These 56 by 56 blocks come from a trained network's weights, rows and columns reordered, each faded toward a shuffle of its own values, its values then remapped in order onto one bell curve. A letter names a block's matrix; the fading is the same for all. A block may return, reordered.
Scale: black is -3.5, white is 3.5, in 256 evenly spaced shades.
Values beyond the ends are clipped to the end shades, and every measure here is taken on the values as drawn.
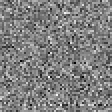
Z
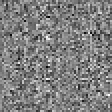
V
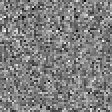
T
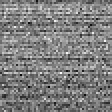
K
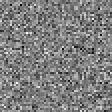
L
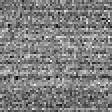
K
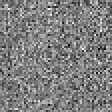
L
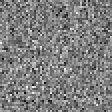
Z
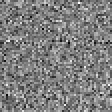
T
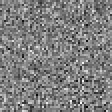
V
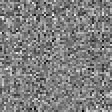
V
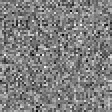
Z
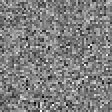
T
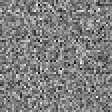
V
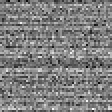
K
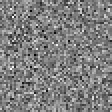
Z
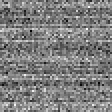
K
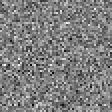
Z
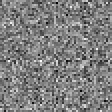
V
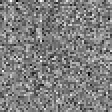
T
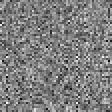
V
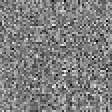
V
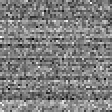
K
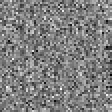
L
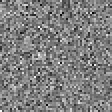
Z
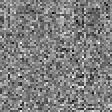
V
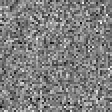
T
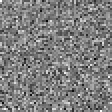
T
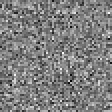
V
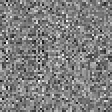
V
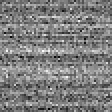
K
